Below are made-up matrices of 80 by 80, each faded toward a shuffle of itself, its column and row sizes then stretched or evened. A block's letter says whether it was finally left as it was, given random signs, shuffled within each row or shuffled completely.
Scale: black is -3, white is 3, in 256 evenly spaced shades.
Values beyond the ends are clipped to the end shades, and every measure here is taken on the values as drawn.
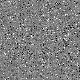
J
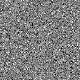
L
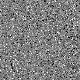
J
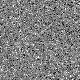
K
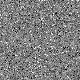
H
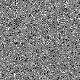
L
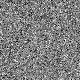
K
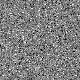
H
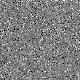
H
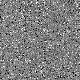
J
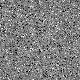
H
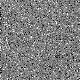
J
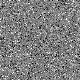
J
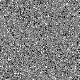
J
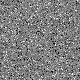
K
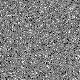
H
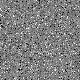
H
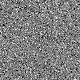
K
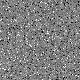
K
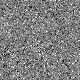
H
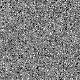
J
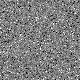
K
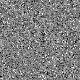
L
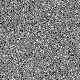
K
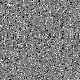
L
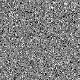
L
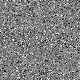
H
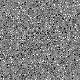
L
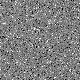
K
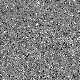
H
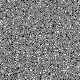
H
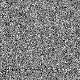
J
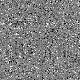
L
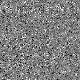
L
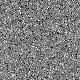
K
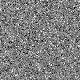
K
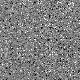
L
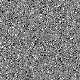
L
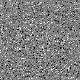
L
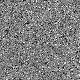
K
